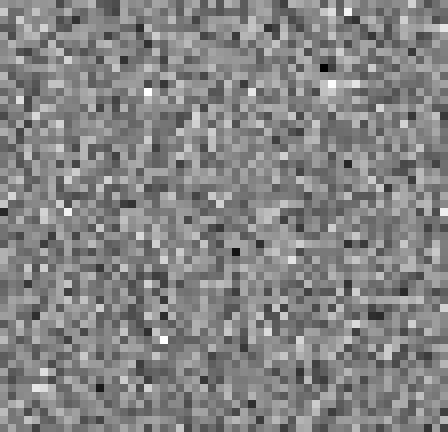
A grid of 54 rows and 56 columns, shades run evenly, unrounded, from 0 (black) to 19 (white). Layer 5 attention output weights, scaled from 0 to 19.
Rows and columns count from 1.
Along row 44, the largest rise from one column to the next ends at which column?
49
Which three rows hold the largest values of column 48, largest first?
14, 24, 35
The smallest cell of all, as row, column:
9, 41
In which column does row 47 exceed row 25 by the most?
6
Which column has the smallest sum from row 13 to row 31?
15
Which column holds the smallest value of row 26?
17
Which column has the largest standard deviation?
19
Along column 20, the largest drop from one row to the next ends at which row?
32
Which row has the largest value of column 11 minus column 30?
5
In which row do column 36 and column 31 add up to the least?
1
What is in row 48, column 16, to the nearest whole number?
15
